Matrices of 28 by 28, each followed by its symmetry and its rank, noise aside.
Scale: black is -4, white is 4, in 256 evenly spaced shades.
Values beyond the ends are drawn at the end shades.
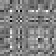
symmetric, rank two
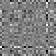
antisymmetric, rank two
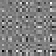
antisymmetric, rank two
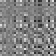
no symmetry, rank two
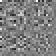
no symmetry, rank three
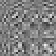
symmetric, rank three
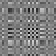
symmetric, rank one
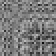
symmetric, rank three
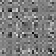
symmetric, rank three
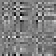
no symmetry, rank two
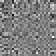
no symmetry, rank three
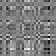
no symmetry, rank two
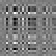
no symmetry, rank one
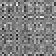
no symmetry, rank three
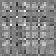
symmetric, rank two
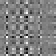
no symmetry, rank one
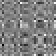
no symmetry, rank two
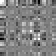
symmetric, rank two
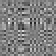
antisymmetric, rank two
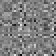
no symmetry, rank three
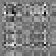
no symmetry, rank two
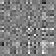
symmetric, rank three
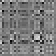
symmetric, rank two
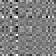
no symmetry, rank two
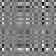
no symmetry, rank one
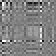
no symmetry, rank two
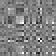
symmetric, rank two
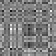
no symmetry, rank two
